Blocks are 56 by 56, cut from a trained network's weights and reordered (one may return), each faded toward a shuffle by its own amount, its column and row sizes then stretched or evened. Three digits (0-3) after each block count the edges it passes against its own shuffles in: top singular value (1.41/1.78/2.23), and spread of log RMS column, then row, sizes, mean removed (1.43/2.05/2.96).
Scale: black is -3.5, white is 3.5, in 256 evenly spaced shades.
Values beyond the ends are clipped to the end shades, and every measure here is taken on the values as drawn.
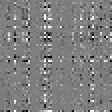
3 3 2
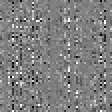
0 3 1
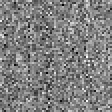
0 1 0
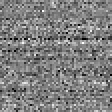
1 0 2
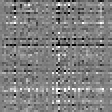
3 3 2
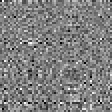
3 1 2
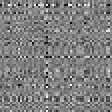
3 1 3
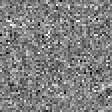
0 1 1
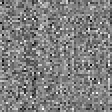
1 1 1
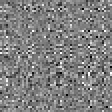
3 2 2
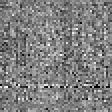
1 0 2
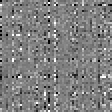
1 3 2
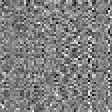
3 2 0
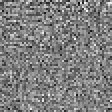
1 0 1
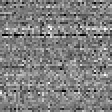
2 1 2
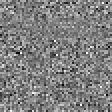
1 0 2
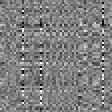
3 2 1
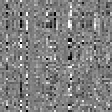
3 3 1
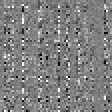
0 3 2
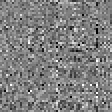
2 2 2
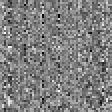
1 2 0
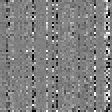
2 3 1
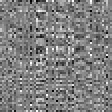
3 3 1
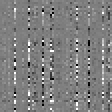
1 3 2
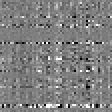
2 1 3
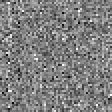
0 1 0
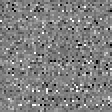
0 0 2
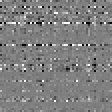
2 1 3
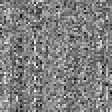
1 2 0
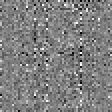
1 2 1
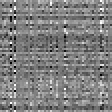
3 3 0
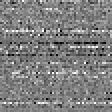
2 0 3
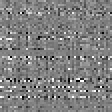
1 1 3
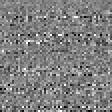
1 0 3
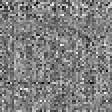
1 0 2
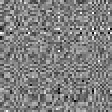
3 0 1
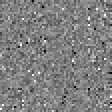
0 1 0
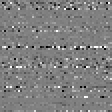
1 0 3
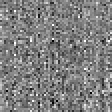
1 2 1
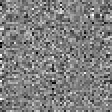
2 2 1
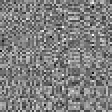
3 0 0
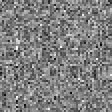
2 0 0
